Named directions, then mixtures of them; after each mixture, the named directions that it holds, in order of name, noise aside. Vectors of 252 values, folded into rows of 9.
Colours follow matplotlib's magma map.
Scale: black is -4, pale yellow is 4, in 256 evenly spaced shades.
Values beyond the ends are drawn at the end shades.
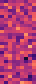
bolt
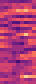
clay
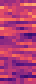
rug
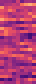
rug.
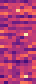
bolt, clay.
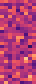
bolt.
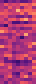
bolt, clay, rug.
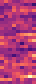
bolt, clay, rug.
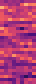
rug.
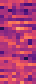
bolt, clay, rug.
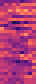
clay, rug.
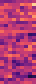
bolt, rug.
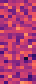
bolt.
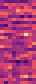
bolt, clay.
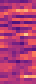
clay.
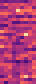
bolt, clay.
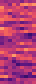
rug.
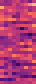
rug.
